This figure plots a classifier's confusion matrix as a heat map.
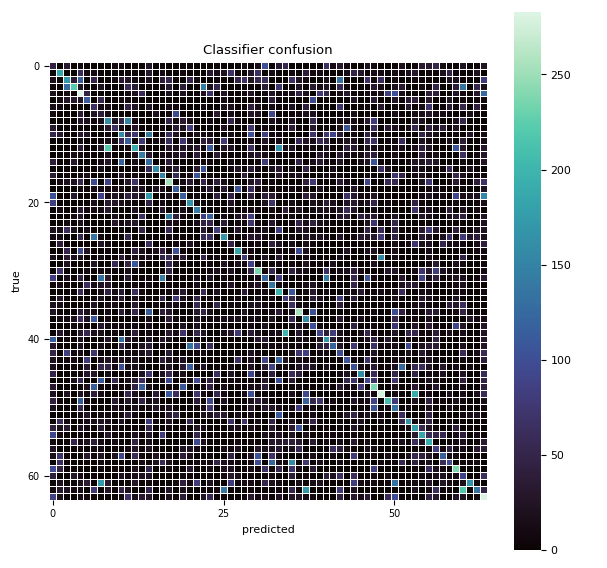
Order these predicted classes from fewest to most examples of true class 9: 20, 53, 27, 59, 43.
27, 59, 53, 20, 43
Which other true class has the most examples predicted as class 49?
4
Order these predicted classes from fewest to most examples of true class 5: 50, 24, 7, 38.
24, 50, 7, 38
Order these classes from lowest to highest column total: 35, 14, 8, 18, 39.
39, 18, 8, 35, 14
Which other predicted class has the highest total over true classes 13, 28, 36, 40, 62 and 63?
60
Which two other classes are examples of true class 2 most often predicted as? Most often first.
42, 4
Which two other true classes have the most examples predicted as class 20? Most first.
41, 44
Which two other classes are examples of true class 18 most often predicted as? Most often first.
27, 29
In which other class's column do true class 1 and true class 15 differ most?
22
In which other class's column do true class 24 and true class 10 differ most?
14
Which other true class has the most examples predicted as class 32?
58
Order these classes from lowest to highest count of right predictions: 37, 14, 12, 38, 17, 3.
38, 14, 37, 12, 3, 17
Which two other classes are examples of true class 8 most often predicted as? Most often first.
11, 47
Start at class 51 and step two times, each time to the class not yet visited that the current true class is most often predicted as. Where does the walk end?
35
